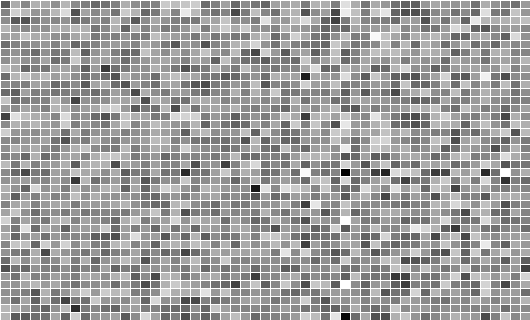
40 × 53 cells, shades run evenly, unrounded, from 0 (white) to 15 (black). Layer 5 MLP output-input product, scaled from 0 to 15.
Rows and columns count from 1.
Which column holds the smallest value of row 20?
51
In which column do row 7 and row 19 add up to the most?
46
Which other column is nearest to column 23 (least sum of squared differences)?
12
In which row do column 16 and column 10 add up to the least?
38
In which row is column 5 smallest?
31
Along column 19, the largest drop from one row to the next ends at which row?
23
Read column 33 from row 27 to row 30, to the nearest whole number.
10 6 8 8
